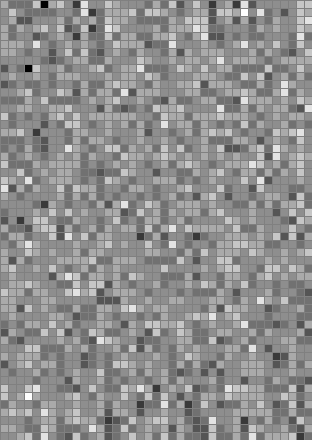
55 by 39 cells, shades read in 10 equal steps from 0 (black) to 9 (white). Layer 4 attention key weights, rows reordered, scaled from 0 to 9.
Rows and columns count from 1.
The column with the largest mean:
31
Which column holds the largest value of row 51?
21
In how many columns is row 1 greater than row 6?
12
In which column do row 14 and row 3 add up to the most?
39
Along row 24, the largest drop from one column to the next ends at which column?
2
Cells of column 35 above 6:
6
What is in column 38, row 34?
6
